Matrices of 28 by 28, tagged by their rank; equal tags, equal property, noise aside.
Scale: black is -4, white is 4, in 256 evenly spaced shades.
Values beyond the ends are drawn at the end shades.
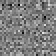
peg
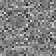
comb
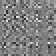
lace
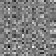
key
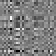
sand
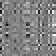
sand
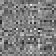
lace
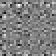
key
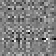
lace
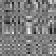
key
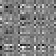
sand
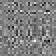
key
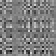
sand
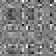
key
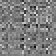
lace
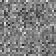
comb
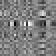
sand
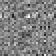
lace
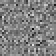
comb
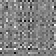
key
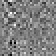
lace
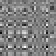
sand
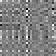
sand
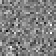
peg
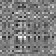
key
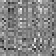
lace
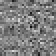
peg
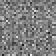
comb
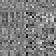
lace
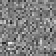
peg
